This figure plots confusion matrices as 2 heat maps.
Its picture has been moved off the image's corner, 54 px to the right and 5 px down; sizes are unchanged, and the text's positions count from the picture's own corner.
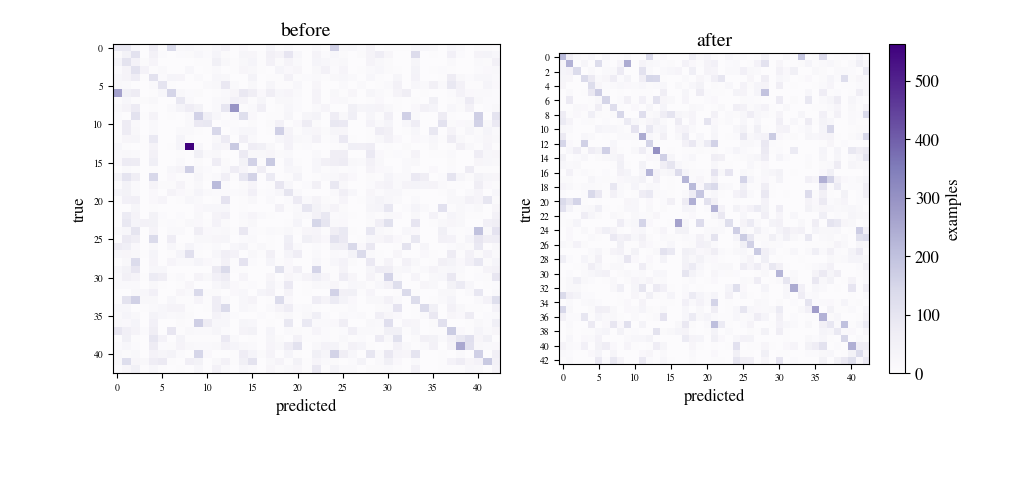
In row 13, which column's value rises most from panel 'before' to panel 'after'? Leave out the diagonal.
6
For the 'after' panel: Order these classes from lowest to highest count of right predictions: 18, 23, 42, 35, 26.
42, 23, 26, 18, 35
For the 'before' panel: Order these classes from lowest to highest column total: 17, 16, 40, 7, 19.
16, 7, 17, 19, 40
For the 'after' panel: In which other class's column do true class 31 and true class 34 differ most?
21
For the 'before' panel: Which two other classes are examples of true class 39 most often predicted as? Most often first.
38, 20
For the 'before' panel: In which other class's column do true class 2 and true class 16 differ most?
8
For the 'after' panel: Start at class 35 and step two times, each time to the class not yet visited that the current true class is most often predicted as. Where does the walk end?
33
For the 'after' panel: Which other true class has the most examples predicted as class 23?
16
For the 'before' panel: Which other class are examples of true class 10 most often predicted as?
40
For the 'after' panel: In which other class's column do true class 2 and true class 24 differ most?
41
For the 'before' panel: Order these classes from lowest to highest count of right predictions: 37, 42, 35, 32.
42, 35, 32, 37
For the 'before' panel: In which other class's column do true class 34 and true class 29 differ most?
22
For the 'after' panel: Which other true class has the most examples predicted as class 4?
19
